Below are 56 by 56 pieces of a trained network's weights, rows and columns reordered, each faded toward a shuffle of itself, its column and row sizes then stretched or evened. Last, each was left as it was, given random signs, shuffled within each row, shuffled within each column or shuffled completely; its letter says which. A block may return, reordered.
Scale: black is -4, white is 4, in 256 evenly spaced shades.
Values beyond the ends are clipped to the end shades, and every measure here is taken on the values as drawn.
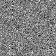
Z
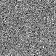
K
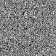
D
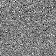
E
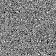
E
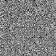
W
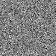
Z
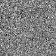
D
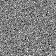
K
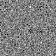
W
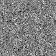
Z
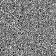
Z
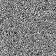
E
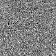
Z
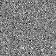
D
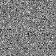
D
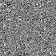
W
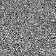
W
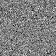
E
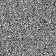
E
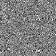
W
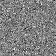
K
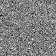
Z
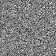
Z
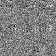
W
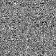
D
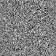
Z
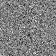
Z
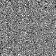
W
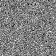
K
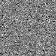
D
